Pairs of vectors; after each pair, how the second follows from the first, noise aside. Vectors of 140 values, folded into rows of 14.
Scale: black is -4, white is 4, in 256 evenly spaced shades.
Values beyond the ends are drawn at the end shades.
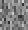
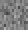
reversed, shrunk.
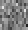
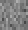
reversed, negated, shrunk.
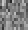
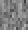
reversed, shrunk.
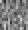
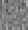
reversed, negated, shrunk.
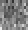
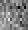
wrapped around, negated.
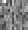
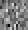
wrapped around, negated.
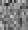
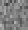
shrunk.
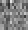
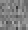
reversed, negated, shrunk.
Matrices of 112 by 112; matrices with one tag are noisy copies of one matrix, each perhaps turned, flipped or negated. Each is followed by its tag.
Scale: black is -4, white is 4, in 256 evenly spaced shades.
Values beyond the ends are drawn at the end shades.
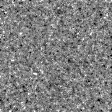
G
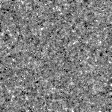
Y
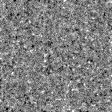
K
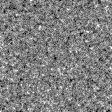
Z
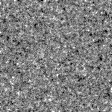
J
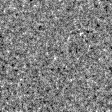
Z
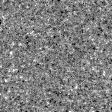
J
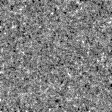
Y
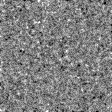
K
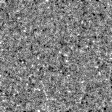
K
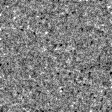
K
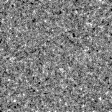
G
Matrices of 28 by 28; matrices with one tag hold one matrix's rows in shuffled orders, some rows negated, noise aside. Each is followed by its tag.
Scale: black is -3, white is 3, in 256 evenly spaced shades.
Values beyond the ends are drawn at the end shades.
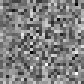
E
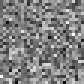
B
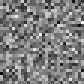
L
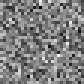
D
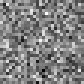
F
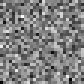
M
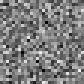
F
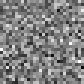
L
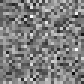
E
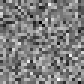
D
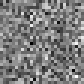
E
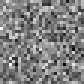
B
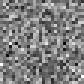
B
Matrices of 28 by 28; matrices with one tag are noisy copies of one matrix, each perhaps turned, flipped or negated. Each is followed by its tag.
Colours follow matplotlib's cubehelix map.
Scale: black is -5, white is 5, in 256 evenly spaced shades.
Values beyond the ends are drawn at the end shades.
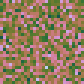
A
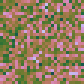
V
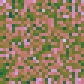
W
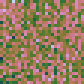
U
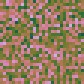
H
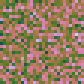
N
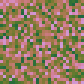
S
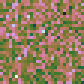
V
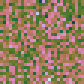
H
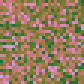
U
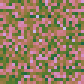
W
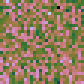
U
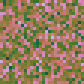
A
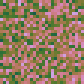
V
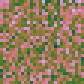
U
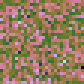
S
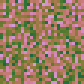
H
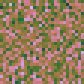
N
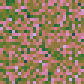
H
